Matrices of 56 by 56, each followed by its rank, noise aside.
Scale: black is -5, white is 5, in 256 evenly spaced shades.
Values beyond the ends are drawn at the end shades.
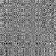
five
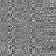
three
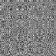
five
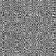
five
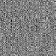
six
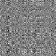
five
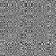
four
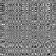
three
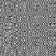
four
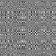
three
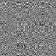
six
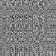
five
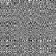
four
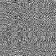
five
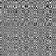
three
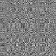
five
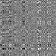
three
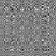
four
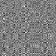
five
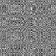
five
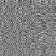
five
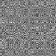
five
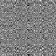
five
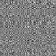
four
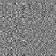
five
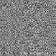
six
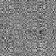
four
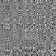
five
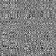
six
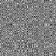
five
